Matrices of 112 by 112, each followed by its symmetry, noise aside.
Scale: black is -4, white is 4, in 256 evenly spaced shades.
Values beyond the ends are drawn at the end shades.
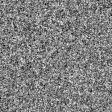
symmetric.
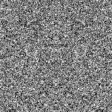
mirrored left to right.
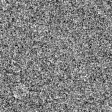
symmetric across the other diagonal.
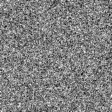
no symmetry.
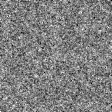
symmetric across the other diagonal.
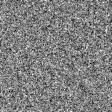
antisymmetric.
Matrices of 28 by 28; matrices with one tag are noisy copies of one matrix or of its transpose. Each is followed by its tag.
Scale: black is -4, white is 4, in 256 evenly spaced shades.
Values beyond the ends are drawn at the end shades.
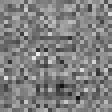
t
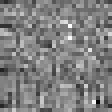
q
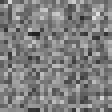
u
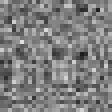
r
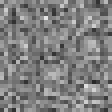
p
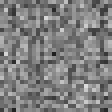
p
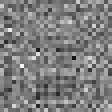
t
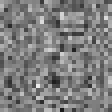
r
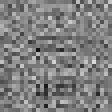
t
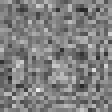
r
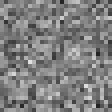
p
